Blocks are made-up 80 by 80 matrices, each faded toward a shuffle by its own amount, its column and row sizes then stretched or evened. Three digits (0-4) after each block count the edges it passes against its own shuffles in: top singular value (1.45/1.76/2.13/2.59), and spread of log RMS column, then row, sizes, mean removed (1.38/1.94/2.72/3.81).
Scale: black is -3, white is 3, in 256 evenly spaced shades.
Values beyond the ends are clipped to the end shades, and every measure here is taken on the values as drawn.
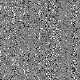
0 3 1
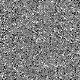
0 2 1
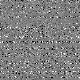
0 0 3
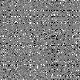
3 2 3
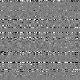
4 1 4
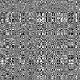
4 3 3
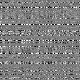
4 1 4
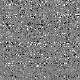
1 2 3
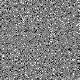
2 1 1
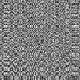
4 2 1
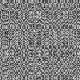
4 1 0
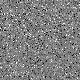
1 0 0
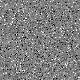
1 0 0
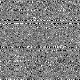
3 0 3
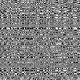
4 0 4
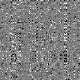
3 3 2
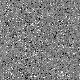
0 1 0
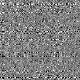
3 1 3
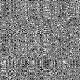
3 0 1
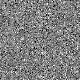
0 1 0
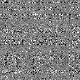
0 2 3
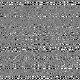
3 1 4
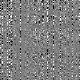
1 4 2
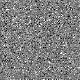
0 1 2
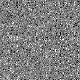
2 2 1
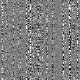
1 4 0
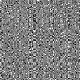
4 2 0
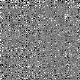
0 3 3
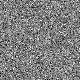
0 1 0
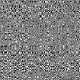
4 2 3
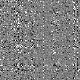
2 3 2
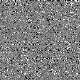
0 0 3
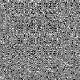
3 1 1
